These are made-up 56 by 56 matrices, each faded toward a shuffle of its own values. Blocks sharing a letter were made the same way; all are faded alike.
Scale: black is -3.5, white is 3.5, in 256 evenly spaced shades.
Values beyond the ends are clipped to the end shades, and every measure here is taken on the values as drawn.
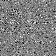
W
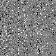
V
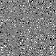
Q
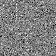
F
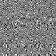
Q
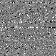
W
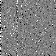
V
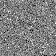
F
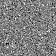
F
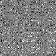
Q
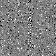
V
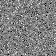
F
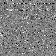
W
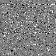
W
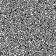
F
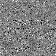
W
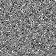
F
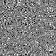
Q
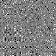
Q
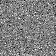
F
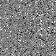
V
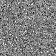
F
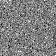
F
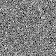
F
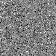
F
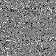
W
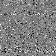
W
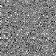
Q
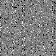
V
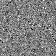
F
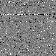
W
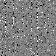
V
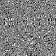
Q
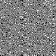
Q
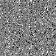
V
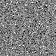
F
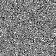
F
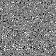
W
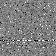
W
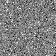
F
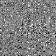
Q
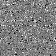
W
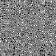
Q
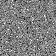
F
